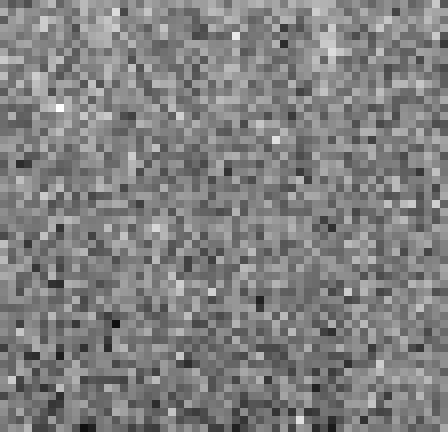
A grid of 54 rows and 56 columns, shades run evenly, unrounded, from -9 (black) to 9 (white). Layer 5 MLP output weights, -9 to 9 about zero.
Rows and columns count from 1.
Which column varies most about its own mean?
8
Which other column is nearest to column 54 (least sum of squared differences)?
2
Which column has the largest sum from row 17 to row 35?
17
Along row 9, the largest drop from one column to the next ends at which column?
18
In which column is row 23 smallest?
39
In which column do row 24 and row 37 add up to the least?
55
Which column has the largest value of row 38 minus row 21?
3
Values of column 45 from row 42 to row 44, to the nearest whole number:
2 1 1
